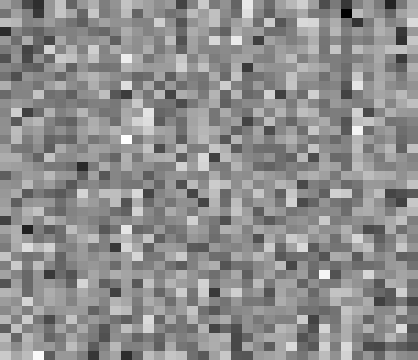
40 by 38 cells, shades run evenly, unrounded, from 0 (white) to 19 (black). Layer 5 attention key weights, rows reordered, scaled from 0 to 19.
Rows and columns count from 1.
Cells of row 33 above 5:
32
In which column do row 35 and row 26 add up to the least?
12
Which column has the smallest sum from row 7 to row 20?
33
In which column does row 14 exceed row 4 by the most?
23
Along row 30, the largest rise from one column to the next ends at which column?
27
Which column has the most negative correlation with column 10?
26
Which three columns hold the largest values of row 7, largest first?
37, 3, 1
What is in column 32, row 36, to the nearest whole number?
5
